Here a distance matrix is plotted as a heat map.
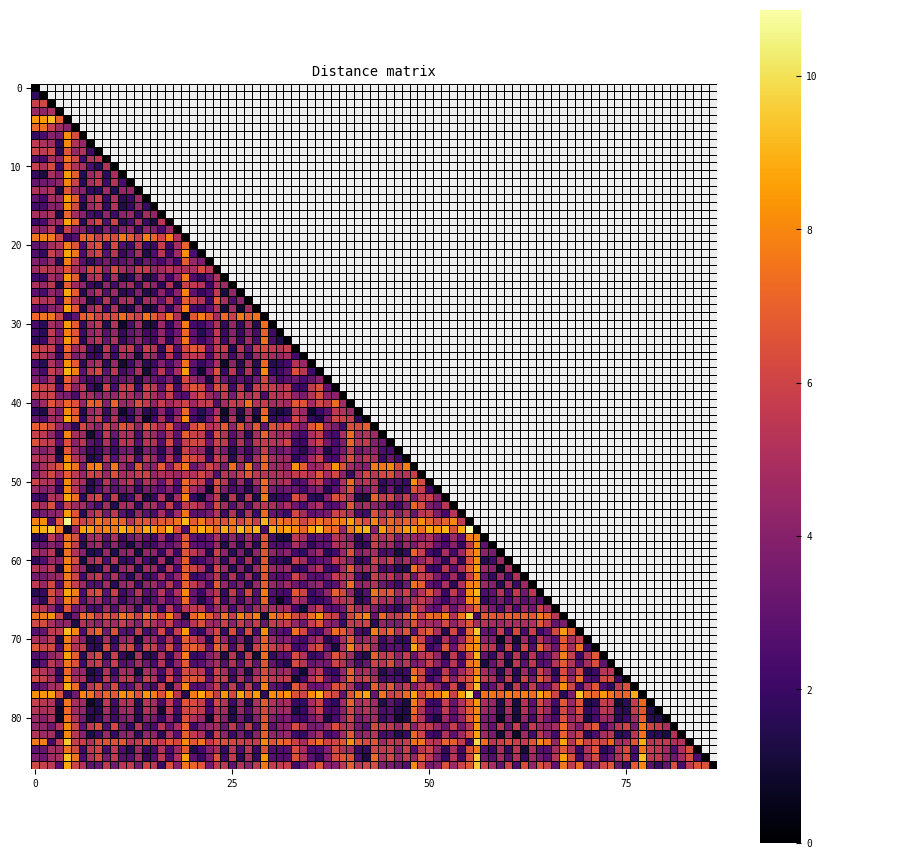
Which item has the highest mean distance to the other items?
56
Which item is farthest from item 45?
48
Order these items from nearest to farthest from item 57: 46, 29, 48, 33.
46, 48, 33, 29
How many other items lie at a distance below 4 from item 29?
9
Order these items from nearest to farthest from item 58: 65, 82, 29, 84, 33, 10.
84, 65, 82, 10, 33, 29
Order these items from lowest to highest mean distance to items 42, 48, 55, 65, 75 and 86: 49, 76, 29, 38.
76, 38, 49, 29
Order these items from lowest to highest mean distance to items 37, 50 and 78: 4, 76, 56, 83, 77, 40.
76, 83, 40, 77, 4, 56
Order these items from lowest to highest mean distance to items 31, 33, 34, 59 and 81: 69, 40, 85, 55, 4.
85, 69, 40, 55, 4
